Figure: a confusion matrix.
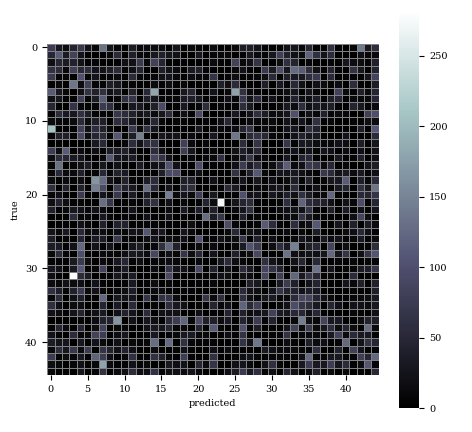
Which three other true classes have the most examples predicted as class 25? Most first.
6, 12, 2
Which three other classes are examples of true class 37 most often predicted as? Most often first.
9, 34, 18
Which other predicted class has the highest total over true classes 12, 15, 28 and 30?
4
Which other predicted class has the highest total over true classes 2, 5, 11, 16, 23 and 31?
3
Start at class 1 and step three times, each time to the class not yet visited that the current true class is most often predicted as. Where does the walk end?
20
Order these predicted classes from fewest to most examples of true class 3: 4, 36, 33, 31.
36, 4, 31, 33
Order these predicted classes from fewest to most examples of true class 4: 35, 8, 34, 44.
8, 34, 35, 44
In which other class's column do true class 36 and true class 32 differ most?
30
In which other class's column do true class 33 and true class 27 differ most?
16
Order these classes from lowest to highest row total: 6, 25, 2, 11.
25, 2, 11, 6
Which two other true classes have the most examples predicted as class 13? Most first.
19, 25
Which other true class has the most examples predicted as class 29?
24
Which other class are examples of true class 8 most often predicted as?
15
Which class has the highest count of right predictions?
12
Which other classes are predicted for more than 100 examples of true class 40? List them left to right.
14, 16, 28
